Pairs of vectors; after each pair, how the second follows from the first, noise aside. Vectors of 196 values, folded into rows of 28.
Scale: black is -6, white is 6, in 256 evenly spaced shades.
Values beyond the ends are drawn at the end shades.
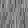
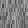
copied.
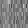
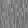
shrunk.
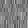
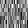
negated, scaled up.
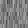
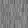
reversed, negated, shrunk.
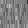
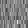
wrapped around, negated.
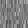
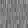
shrunk.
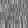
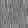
reversed, shrunk.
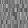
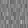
reversed, shrunk.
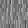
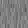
reversed, negated, shrunk.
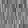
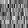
reversed, negated, scaled up.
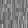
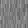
reversed, shrunk.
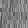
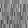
sign-scrambled.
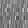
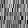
reversed, negated, scaled up.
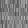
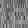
sign-scrambled.
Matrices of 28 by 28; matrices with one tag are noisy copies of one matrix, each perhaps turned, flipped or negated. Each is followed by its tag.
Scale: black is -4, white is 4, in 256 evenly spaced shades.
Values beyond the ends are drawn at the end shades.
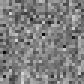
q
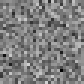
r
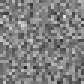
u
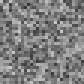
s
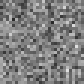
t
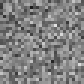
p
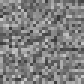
t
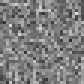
t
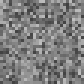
q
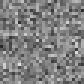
t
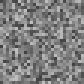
r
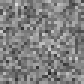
q
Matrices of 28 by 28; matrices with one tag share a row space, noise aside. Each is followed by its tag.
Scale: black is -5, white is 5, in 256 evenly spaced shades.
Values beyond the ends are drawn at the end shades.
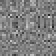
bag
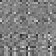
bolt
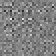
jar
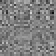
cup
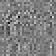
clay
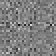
clay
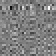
bag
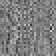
clay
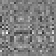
cup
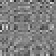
cup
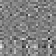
bolt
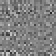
clay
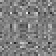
bolt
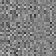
clay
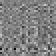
bolt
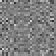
cup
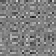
bag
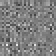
clay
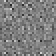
jar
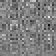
bag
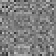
cup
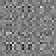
jar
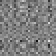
bolt
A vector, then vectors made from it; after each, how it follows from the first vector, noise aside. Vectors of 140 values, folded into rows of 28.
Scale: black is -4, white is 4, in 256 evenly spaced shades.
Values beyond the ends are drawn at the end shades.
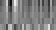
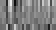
negated.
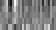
copied.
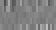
wrapped around, negated, partly zeroed.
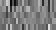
sign-scrambled.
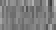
wrapped around, shrunk.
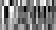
wrapped around, scaled up.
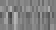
wrapped around, shrunk.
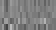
wrapped around, shrunk.
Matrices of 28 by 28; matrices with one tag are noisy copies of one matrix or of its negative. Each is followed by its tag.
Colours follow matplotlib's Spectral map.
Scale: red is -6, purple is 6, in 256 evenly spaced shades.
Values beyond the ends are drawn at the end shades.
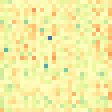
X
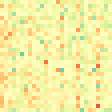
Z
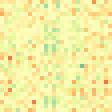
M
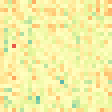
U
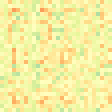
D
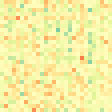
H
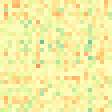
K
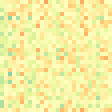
Z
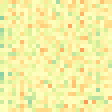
Z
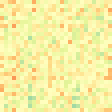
U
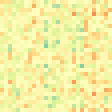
M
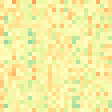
U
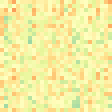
U
